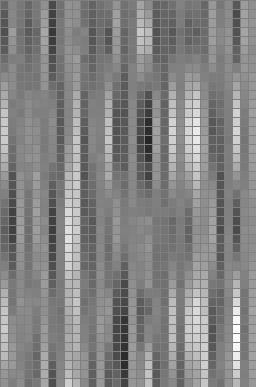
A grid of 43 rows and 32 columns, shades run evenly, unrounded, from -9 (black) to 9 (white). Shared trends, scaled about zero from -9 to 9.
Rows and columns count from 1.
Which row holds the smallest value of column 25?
4
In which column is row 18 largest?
25
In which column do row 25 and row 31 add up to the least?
7
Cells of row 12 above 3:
7
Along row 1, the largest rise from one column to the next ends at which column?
31
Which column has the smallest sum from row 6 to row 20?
19
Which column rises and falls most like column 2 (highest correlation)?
28
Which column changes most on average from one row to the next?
30
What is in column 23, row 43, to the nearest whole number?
-2
